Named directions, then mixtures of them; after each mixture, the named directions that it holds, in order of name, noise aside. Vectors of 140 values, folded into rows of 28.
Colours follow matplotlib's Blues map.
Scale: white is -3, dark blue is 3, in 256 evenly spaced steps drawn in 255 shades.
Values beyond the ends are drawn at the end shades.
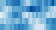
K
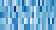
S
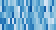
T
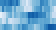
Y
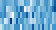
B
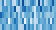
S, T.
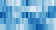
K.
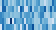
B, T.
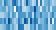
S.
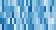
T.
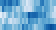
Y.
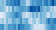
K.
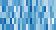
S, T.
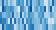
T.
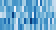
B, S.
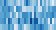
K, S.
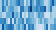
K, T.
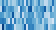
T.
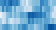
Y.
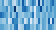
S.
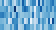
S.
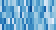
T.
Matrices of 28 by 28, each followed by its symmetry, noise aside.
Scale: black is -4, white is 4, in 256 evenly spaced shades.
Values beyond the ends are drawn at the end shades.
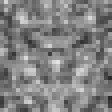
mirrored left to right.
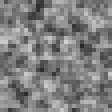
antisymmetric.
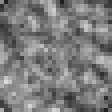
symmetric across the other diagonal.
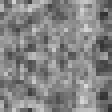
mirrored top to bottom.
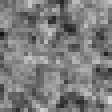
no symmetry.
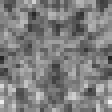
mirrored left to right.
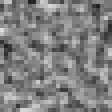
antisymmetric.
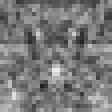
mirrored left to right.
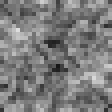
same after a half turn.
